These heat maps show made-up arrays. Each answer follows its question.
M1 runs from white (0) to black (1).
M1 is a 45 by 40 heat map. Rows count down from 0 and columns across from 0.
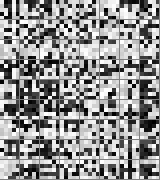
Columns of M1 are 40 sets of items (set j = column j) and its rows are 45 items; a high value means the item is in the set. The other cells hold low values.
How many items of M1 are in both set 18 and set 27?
3
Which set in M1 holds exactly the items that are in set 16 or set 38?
14
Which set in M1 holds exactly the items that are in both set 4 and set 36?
11
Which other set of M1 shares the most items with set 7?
35
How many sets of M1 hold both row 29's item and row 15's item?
8
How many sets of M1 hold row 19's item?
6
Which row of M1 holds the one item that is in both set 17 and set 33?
30
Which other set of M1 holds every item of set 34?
2
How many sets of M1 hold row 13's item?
4
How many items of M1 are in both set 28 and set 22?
5
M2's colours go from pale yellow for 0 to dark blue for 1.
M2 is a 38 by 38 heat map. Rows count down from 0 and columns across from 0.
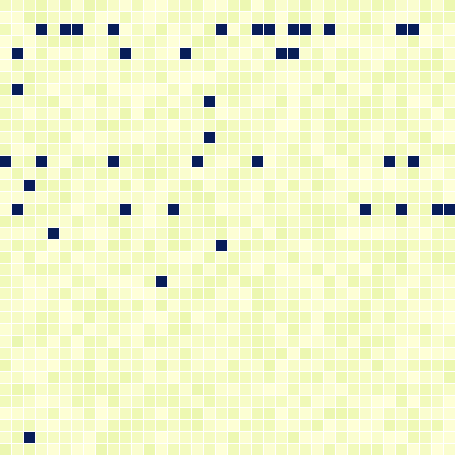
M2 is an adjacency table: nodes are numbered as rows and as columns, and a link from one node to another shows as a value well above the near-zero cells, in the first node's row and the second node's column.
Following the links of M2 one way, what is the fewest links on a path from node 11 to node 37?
2
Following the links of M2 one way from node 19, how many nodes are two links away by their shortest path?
5
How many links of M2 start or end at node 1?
3
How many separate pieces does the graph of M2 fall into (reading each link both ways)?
7
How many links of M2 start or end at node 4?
6
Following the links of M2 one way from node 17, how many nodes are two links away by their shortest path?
1
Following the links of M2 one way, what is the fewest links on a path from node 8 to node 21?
4
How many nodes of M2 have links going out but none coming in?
5
